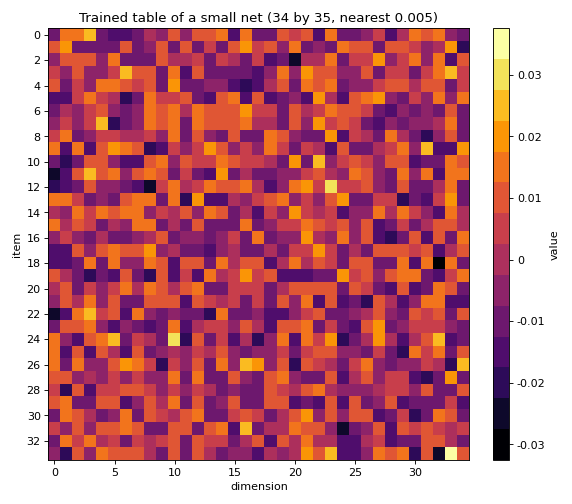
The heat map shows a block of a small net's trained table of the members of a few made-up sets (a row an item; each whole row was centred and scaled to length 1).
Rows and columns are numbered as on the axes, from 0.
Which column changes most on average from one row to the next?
6
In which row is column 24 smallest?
31
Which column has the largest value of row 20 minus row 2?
20
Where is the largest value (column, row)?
33, 33
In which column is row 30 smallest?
30
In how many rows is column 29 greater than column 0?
17
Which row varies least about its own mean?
28
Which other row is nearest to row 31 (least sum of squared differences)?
14
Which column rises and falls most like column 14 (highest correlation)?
3
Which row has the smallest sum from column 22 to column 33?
29
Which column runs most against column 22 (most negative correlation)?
1
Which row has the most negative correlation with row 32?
19
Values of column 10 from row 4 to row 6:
0.02 0.005 0.015
